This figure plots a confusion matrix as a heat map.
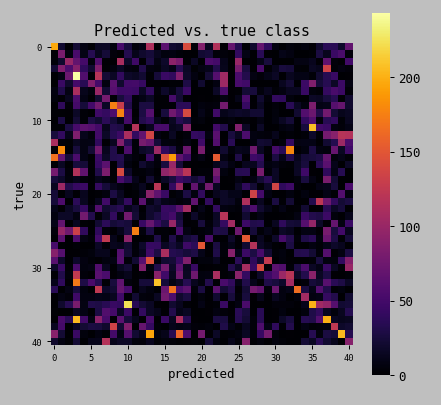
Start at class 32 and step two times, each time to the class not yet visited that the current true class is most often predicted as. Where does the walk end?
1
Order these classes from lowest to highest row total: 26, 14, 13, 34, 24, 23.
34, 23, 13, 26, 24, 14
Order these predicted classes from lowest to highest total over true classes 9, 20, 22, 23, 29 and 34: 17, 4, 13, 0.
0, 4, 17, 13
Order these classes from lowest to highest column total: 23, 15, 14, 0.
23, 14, 0, 15
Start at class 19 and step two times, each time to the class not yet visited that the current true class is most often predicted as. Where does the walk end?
28
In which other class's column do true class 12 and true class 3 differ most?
13
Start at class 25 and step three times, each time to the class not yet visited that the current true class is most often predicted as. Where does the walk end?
10
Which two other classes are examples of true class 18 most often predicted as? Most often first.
37, 22
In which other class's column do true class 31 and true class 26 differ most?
22
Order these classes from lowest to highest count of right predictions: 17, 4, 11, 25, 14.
4, 25, 17, 14, 11
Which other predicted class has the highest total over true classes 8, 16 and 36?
9
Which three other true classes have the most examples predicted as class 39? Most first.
12, 13, 8
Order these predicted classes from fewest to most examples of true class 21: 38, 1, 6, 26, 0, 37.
6, 0, 38, 1, 37, 26
